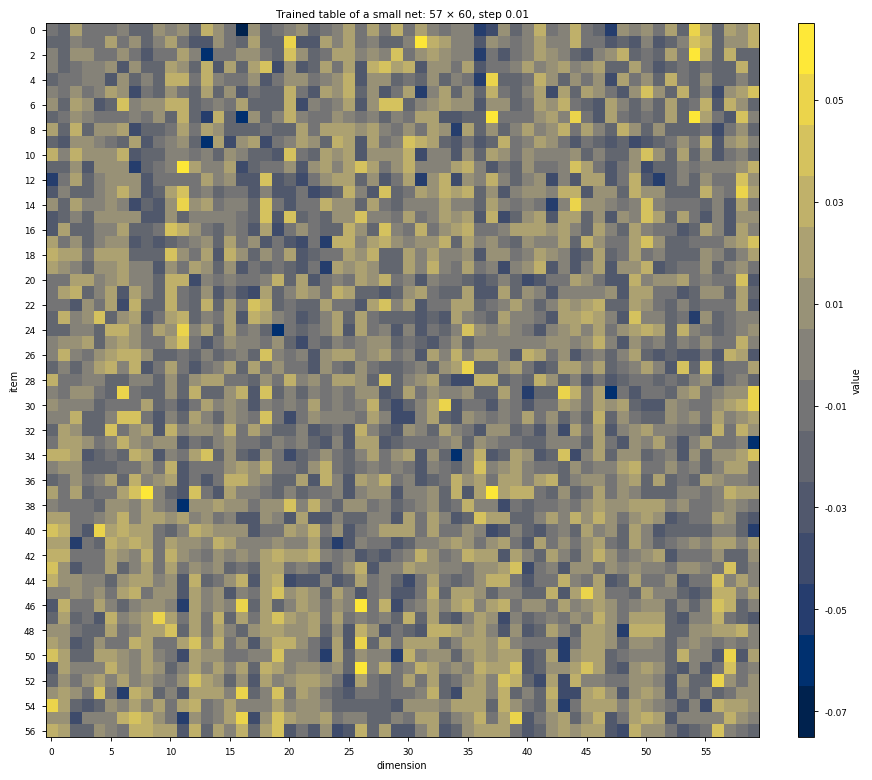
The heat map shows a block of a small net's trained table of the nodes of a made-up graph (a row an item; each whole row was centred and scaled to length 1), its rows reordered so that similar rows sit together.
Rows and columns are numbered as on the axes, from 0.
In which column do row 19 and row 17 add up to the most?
50
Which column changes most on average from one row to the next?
28
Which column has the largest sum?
46
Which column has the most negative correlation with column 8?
25
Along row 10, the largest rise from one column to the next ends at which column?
20
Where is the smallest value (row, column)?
0, 16
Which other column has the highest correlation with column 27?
2
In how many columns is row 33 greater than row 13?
23
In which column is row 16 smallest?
19
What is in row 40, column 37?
-0.04
